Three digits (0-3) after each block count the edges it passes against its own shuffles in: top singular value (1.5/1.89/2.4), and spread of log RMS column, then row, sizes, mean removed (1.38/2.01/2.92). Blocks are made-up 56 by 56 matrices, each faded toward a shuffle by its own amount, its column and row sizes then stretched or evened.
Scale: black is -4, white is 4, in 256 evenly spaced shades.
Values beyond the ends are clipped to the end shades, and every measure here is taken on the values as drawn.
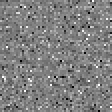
0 0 1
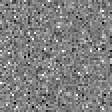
0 1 0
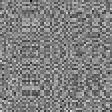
3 0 1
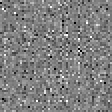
2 1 0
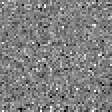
0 0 1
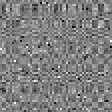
3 0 1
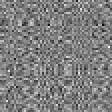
3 0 1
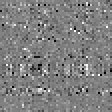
2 1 2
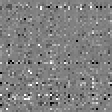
1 2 2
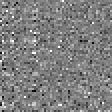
2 1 1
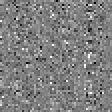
1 2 0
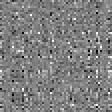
2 2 2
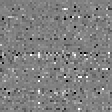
0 1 2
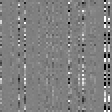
3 3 0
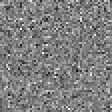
1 1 1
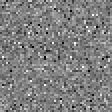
0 0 1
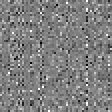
3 2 0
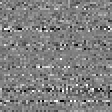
0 0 3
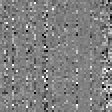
0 3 0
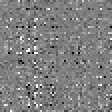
1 2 2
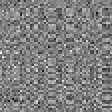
3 0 1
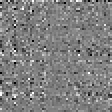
1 2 2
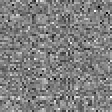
2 0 1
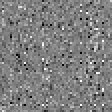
1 2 0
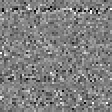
1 0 2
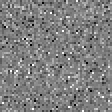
0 0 0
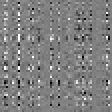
3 3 2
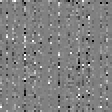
0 3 1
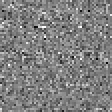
0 1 1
